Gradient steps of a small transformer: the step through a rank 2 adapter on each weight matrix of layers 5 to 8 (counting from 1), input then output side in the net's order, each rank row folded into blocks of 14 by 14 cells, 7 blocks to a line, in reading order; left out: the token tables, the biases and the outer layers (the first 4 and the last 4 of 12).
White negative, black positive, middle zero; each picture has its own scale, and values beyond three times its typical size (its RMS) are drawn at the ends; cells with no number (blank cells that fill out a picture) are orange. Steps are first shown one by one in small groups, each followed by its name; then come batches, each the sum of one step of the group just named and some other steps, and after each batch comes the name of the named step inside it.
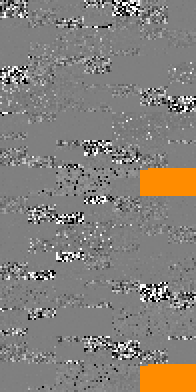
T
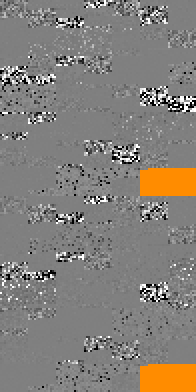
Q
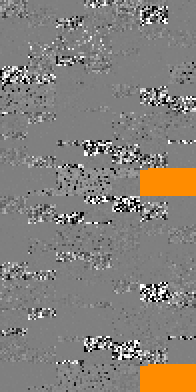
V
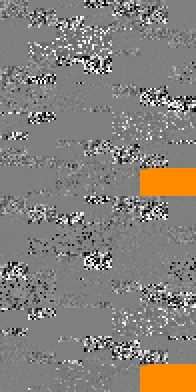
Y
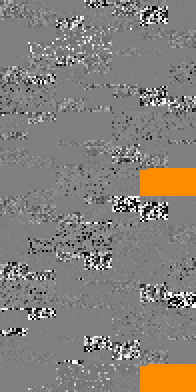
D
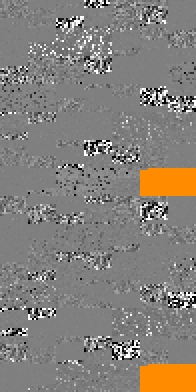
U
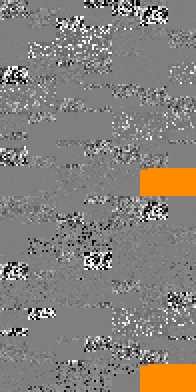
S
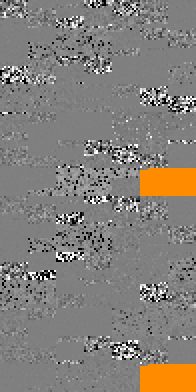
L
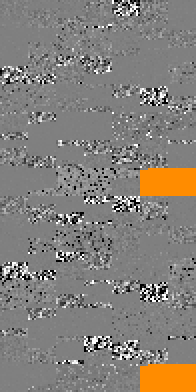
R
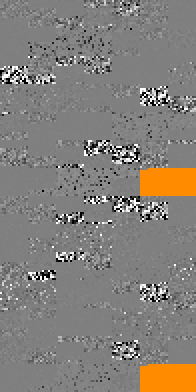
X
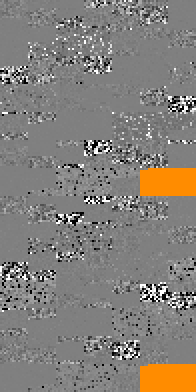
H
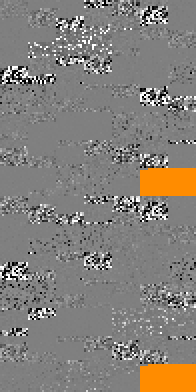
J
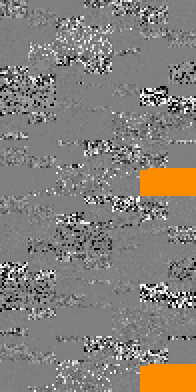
H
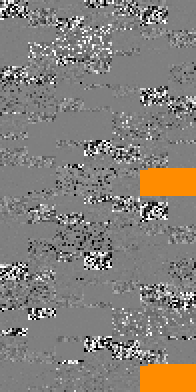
U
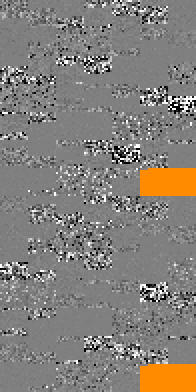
T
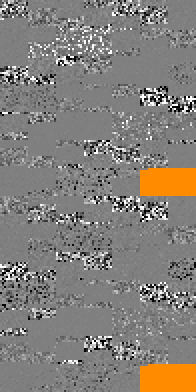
T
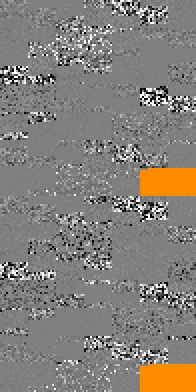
J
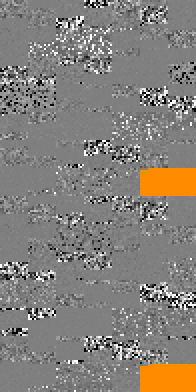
U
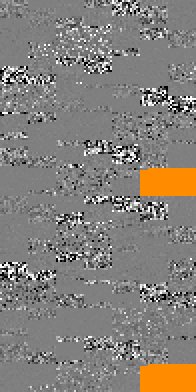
X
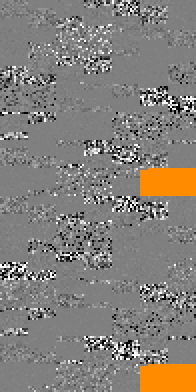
X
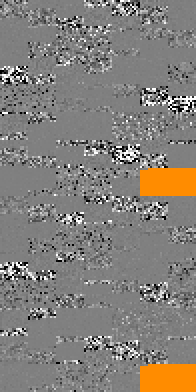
L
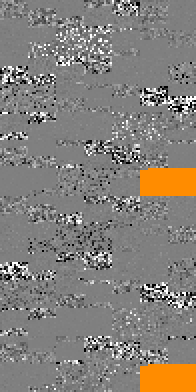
R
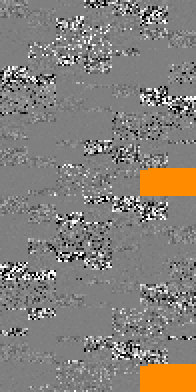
J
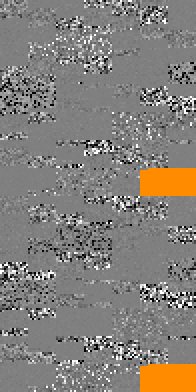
H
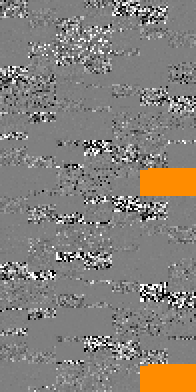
T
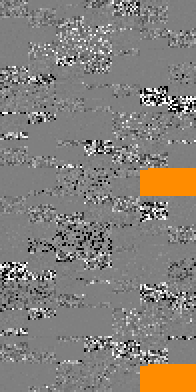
L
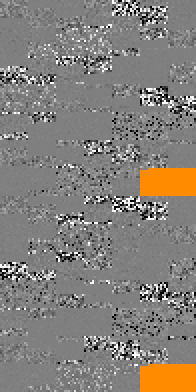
R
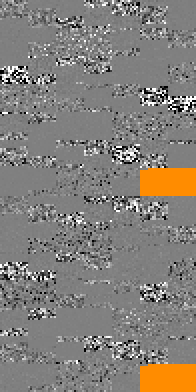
X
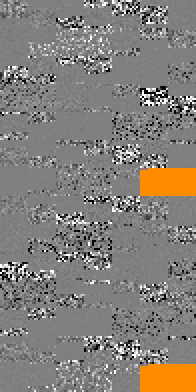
V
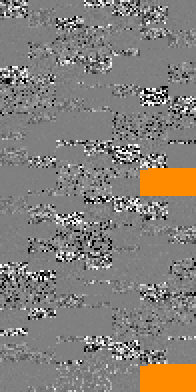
L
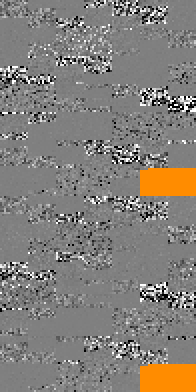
Q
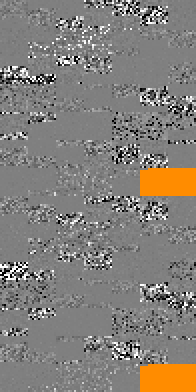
J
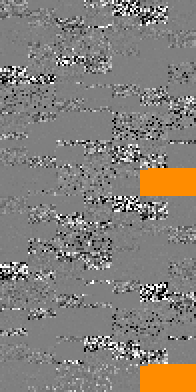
R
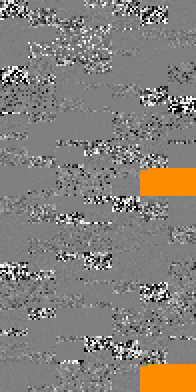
V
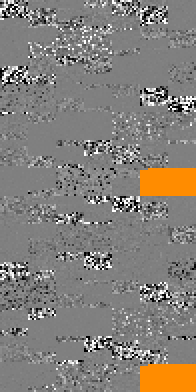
V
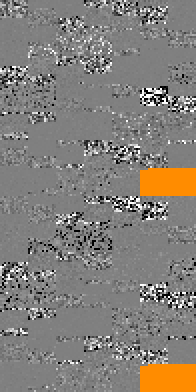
H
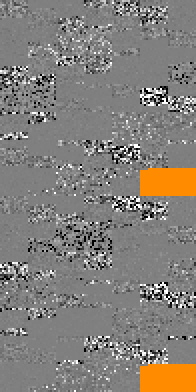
R
